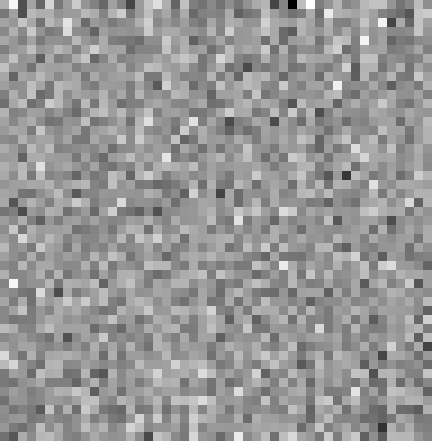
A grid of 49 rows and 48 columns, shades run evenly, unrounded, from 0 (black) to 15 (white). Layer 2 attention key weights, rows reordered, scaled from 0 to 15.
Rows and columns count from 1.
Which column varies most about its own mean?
33
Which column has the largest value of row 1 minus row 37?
35
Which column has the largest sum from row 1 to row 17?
41
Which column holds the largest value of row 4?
8
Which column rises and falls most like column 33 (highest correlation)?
15
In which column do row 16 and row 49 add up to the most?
27
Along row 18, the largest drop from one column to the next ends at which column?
20
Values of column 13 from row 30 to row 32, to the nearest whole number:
7 8 9
